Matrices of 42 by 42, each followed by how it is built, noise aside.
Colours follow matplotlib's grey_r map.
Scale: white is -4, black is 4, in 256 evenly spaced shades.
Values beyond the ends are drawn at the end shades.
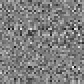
low rank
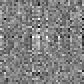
low rank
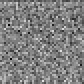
repeating columns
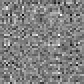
low rank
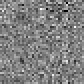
low rank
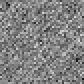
Hankel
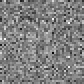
low rank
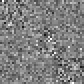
block diagonal
